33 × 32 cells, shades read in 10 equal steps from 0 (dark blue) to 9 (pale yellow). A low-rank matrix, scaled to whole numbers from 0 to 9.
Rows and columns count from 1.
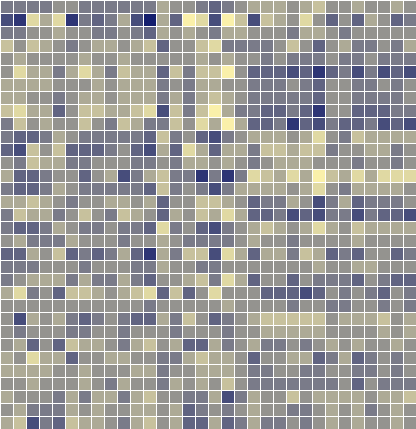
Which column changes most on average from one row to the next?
18
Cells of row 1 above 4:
19
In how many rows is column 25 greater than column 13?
8
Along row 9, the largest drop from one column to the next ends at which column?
13
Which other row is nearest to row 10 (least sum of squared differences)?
17
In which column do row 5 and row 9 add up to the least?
25
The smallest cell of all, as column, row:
12, 2
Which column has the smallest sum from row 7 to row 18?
20
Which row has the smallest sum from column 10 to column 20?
14
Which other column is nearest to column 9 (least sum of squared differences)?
27
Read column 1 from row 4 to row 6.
7 5 5
